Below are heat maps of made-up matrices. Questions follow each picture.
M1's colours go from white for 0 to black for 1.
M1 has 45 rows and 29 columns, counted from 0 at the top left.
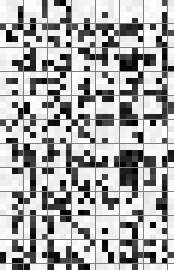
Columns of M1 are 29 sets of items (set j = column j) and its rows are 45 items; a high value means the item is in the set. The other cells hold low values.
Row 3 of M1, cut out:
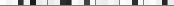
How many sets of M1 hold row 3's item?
7
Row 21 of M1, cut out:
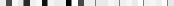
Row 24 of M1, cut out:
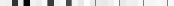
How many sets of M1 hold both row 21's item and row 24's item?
2
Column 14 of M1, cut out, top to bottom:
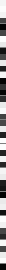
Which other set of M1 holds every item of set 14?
22
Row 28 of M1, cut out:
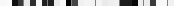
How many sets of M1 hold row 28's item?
11
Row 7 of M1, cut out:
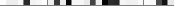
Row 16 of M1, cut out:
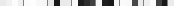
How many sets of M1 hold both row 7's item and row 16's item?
6
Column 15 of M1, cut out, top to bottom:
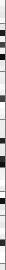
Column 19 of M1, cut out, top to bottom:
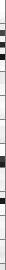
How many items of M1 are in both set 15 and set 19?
6
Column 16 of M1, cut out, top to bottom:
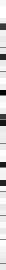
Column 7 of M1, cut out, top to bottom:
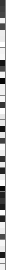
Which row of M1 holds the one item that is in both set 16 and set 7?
4
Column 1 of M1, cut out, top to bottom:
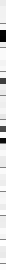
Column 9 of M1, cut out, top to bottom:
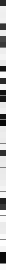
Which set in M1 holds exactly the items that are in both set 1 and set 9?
6
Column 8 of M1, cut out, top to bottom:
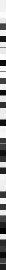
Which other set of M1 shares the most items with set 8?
2
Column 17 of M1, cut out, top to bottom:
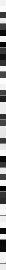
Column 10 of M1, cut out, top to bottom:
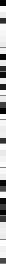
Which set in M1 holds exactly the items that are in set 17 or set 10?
27
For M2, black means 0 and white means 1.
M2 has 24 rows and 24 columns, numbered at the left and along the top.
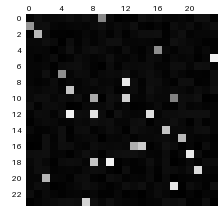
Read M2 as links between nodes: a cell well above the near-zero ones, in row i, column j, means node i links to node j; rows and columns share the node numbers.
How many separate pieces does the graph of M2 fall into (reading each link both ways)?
5
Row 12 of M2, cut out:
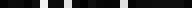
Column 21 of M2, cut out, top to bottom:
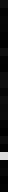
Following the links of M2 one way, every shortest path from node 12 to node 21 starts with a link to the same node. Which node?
node 15
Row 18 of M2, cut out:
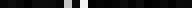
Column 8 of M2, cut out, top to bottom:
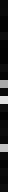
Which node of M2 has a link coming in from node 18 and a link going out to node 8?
node 10
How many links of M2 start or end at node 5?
3
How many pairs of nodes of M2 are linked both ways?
2
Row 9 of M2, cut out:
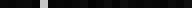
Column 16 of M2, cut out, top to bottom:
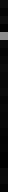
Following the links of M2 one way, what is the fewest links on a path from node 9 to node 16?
5
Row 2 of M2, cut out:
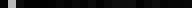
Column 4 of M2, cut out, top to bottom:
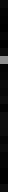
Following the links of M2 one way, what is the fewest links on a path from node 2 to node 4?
7
